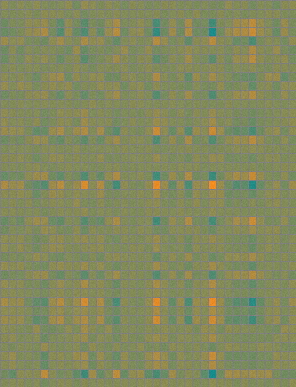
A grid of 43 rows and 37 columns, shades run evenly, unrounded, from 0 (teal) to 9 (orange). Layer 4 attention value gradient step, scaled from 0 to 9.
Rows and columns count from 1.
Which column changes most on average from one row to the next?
27
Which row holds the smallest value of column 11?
42
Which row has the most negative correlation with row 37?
2
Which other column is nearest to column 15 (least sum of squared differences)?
30
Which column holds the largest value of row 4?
32
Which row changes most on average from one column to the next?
21
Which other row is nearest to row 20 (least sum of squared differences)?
25
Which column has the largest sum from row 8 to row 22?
20
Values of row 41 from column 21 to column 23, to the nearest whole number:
5 4 5
